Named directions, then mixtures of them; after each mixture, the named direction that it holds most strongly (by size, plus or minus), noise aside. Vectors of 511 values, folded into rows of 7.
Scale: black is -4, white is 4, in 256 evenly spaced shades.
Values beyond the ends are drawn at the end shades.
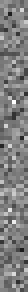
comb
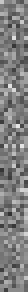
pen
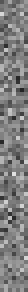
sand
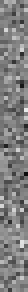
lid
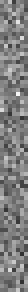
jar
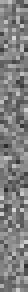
lid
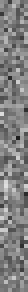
sand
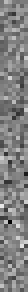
lid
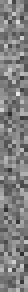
jar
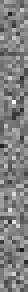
comb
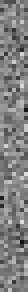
lid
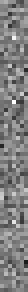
comb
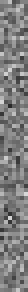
jar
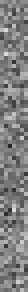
comb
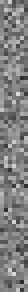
jar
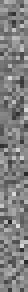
lid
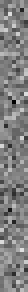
comb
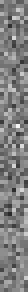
pen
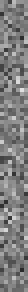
sand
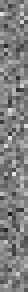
sand
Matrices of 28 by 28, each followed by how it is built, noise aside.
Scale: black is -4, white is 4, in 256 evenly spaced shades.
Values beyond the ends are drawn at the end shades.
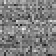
blocks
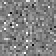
sparse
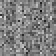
blocks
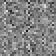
low rank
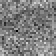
smooth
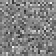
low rank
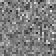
upper triangular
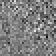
upper triangular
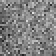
smooth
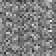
repeating rows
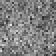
smooth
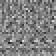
repeating columns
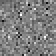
sparse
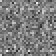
repeating columns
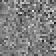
upper triangular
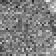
smooth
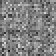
blocks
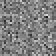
repeating rows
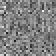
low rank
